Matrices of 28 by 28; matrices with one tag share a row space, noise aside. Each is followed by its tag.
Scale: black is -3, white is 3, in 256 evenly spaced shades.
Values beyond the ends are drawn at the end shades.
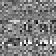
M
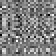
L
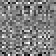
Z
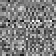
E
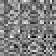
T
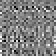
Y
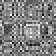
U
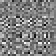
Z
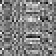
U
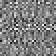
Y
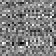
E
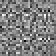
Z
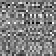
E
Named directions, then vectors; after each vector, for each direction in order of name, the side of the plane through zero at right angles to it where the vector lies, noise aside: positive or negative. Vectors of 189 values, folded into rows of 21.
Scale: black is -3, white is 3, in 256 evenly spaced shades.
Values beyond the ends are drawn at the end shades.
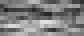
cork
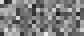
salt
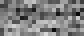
positive, positive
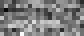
positive, negative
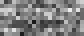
negative, positive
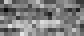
positive, negative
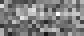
negative, negative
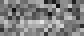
positive, negative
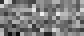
negative, negative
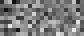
positive, negative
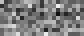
positive, positive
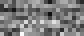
positive, negative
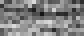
positive, positive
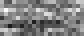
negative, positive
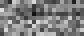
positive, positive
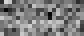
positive, negative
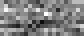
negative, positive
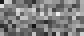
negative, negative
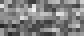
negative, negative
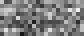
negative, positive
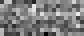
negative, negative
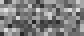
negative, positive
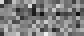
positive, positive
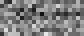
positive, positive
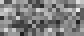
negative, positive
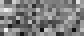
negative, positive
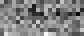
positive, positive
